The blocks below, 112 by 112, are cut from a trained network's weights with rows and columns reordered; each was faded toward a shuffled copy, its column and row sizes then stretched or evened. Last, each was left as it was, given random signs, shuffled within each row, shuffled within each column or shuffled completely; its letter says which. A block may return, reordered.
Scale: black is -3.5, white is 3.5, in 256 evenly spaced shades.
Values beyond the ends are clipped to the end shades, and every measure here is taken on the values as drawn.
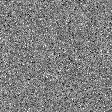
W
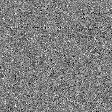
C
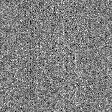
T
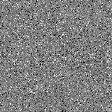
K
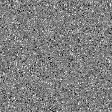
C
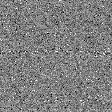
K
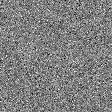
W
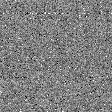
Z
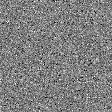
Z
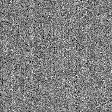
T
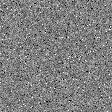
W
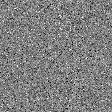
T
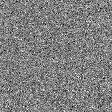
Z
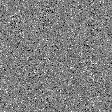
T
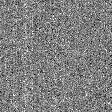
T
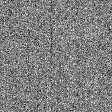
T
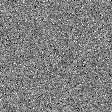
W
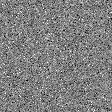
W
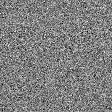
Z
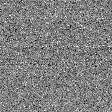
Z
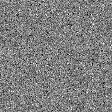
C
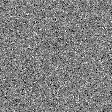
T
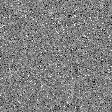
Z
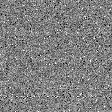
K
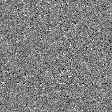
C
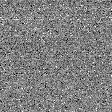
Z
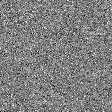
Z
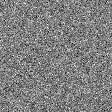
W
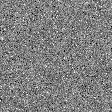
W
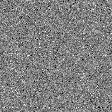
C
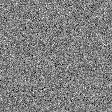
Z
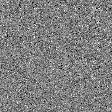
C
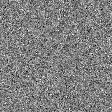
W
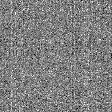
K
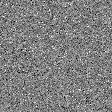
W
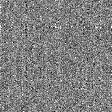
K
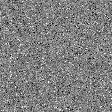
Z
